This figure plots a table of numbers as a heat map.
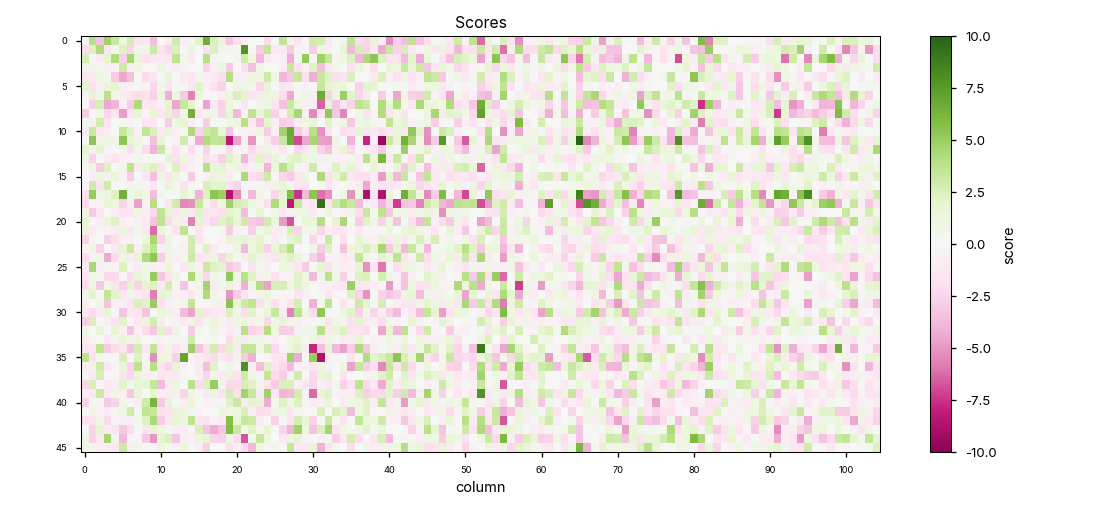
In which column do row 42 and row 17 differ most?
19
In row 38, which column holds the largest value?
17
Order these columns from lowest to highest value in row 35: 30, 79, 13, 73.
79, 73, 30, 13
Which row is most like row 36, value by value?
1
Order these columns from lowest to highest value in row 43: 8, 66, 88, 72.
88, 8, 66, 72
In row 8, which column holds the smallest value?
91
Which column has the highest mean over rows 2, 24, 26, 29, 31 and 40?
9
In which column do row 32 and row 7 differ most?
31
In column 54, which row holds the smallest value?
12
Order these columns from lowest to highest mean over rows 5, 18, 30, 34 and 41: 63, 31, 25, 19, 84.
84, 63, 25, 19, 31
